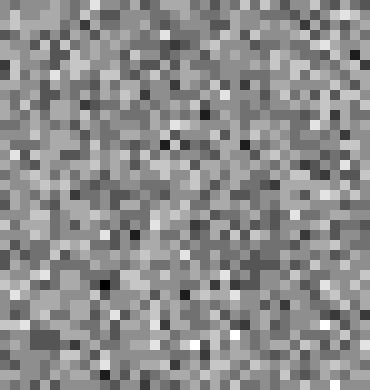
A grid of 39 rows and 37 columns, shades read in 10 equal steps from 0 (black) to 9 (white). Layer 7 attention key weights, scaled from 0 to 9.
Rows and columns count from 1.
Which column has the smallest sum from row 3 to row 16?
25
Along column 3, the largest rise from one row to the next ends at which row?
33
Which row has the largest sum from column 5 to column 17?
17
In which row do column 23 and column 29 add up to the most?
10
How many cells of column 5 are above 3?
32
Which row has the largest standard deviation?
29
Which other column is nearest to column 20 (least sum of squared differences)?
37
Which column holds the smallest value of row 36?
21
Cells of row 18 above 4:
26
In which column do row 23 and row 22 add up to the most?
16
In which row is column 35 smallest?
14
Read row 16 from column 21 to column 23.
4 3 6
